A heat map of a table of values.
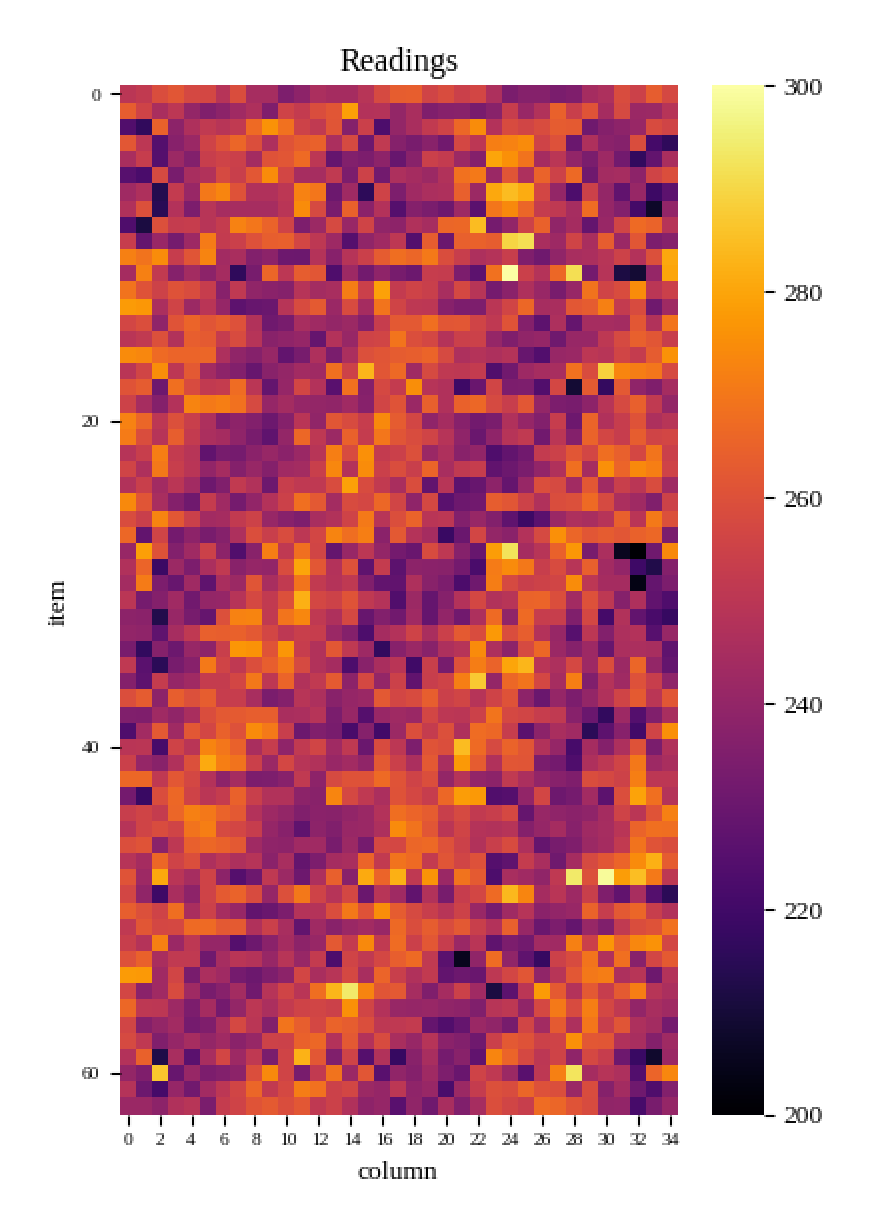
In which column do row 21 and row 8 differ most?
22
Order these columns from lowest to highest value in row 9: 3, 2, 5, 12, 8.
3, 2, 12, 8, 5
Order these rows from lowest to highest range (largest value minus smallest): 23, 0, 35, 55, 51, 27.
0, 51, 23, 27, 35, 55
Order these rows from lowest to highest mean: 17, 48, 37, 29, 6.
29, 6, 37, 17, 48
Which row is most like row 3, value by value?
49
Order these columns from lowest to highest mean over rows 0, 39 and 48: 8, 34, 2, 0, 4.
0, 8, 4, 34, 2
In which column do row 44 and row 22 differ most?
5
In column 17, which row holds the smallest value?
59
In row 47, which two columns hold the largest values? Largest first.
33, 32
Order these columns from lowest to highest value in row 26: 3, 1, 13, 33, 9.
9, 13, 1, 3, 33
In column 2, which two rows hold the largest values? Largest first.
60, 48
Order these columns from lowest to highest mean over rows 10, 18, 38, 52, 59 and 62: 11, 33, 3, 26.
33, 26, 3, 11
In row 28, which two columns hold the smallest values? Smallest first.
32, 31
